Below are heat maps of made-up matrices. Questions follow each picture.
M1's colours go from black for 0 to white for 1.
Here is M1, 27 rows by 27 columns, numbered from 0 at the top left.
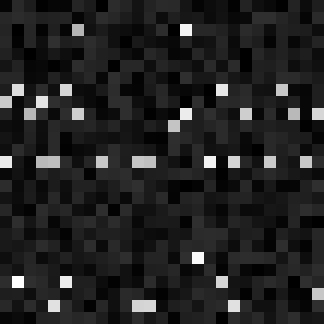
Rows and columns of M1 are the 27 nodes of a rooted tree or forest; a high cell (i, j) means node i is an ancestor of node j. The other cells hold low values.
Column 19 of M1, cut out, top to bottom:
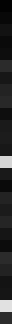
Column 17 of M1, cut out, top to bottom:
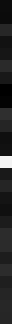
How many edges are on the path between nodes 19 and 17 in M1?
3
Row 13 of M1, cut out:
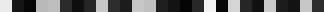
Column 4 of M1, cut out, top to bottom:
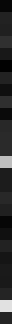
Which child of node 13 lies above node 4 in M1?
25
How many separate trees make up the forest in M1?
5
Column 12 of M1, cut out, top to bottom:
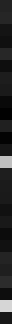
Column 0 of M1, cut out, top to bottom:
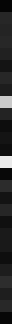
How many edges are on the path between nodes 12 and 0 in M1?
4
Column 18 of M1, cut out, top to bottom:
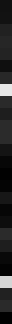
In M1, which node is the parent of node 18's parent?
7
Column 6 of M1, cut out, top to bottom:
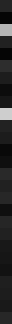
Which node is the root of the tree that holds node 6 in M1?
9
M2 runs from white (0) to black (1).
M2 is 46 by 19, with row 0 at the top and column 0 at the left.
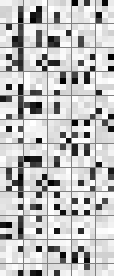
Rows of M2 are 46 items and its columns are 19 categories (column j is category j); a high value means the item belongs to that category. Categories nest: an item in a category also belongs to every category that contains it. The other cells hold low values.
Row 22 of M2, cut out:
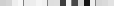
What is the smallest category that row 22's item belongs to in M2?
10
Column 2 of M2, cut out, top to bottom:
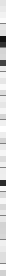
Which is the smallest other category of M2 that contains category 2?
8
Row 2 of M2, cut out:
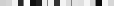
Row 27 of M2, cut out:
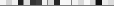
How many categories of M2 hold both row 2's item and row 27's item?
5
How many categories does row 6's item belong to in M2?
6
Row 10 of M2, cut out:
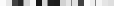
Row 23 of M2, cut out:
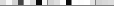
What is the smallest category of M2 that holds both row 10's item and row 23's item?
6
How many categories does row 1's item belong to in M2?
2
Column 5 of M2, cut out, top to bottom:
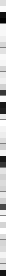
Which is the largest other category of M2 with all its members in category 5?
16
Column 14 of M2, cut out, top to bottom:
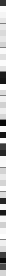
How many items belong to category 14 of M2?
12
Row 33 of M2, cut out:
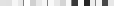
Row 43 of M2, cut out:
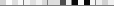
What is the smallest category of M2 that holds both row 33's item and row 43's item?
12
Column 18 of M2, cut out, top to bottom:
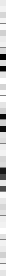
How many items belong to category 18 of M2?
7
